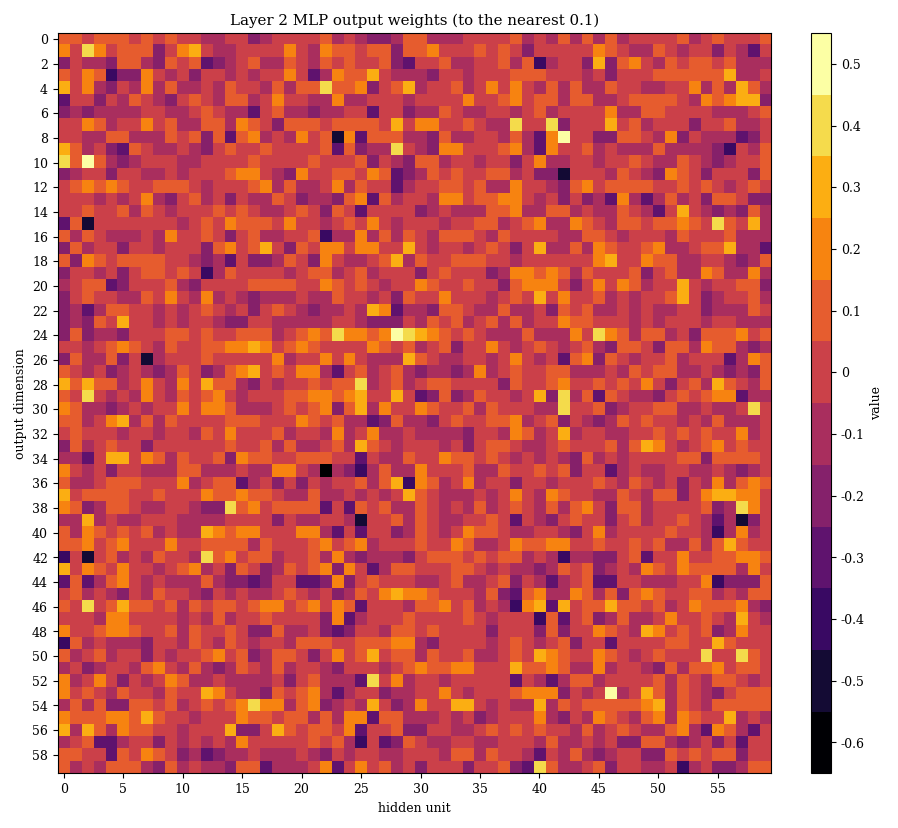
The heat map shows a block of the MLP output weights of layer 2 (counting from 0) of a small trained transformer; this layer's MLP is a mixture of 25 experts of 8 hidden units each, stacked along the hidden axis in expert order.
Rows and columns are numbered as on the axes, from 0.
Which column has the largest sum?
15
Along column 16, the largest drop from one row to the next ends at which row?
28
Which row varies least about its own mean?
0
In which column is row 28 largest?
25
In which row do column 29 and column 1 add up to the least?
36
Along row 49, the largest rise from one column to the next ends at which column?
1
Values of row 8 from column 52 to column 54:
-0.2 0 -0.1
